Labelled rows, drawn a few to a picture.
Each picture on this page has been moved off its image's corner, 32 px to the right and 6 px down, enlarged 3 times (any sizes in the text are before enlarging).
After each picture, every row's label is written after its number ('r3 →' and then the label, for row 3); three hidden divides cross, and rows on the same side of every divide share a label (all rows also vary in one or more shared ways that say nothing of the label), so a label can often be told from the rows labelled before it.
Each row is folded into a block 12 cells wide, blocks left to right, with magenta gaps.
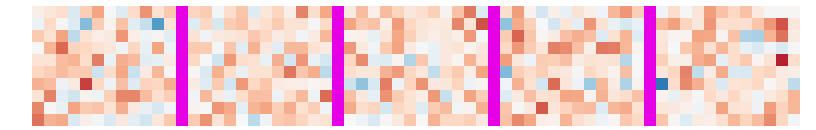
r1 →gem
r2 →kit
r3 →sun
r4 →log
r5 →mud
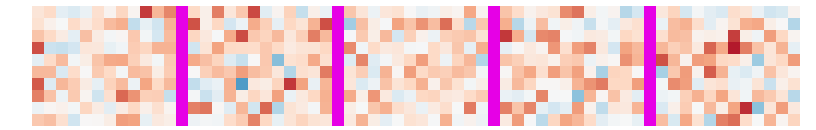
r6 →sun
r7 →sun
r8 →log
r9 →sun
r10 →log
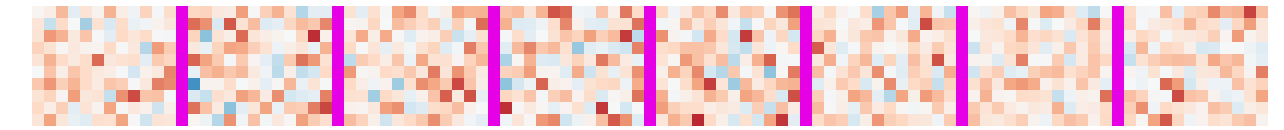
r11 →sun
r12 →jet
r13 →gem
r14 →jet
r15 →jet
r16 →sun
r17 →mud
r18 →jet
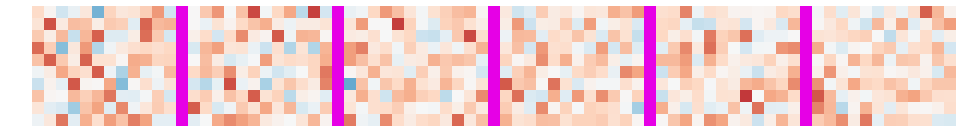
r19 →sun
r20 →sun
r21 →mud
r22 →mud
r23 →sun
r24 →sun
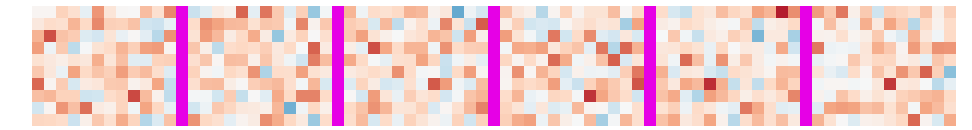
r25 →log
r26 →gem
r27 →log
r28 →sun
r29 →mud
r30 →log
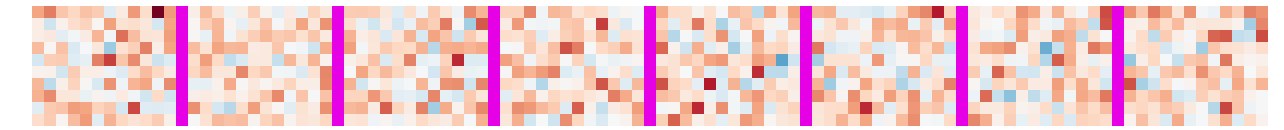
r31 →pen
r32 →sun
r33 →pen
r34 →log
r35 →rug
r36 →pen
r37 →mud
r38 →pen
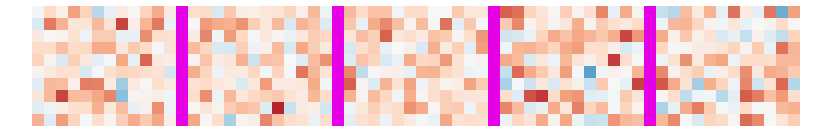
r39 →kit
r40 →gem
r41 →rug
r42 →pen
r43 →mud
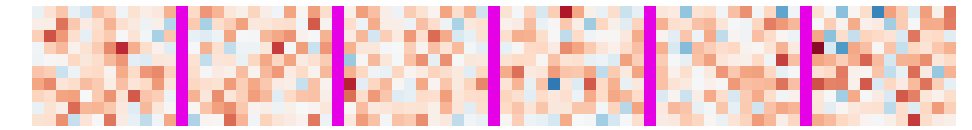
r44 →log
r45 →rug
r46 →pen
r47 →gem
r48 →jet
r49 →jet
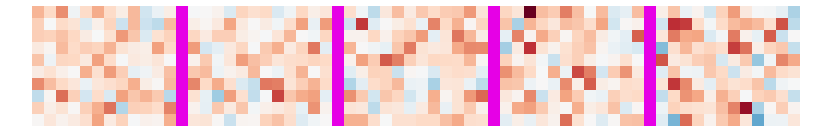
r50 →pen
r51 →sun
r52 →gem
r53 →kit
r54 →log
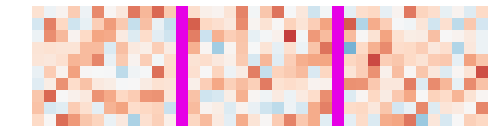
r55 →gem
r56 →jet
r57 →jet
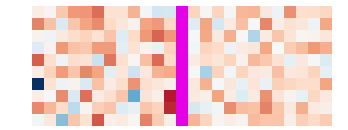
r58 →mud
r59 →log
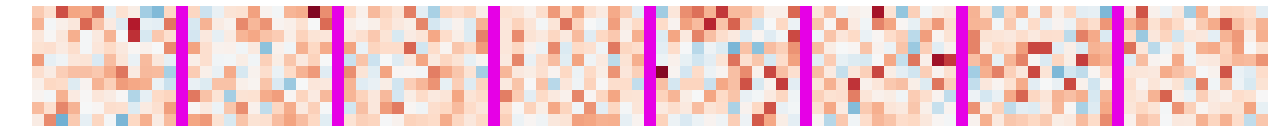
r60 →kit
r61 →gem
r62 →log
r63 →gem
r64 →mud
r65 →sun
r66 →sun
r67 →pen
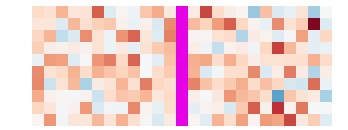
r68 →sun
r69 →rug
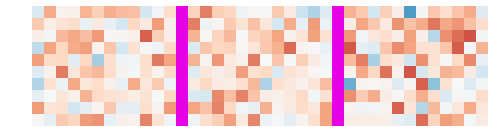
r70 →jet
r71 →rug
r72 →log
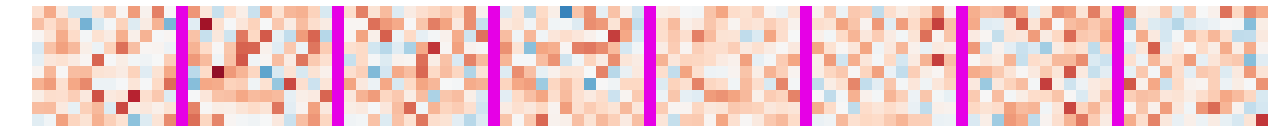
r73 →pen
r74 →gem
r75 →pen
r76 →rug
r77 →mud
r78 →sun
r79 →rug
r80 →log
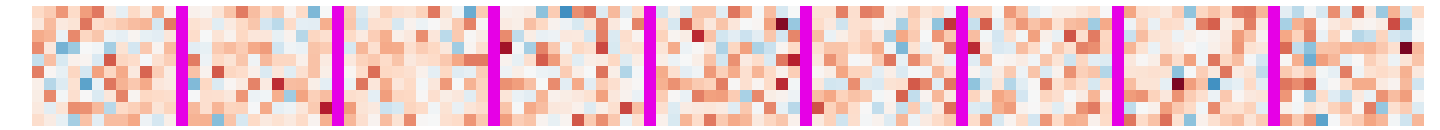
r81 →gem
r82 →mud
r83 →jet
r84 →rug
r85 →jet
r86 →sun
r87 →log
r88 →kit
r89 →gem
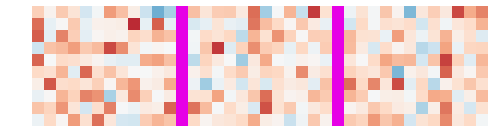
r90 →rug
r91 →log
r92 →jet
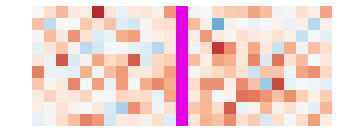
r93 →jet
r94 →mud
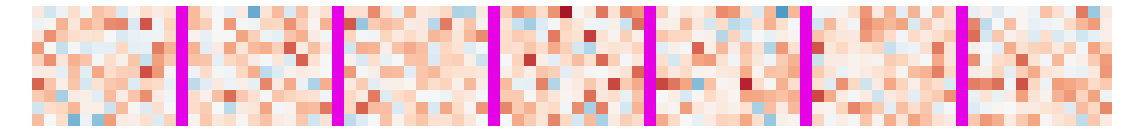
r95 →gem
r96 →pen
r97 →rug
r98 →sun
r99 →mud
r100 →gem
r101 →jet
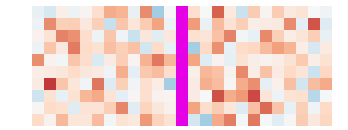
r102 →mud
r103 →rug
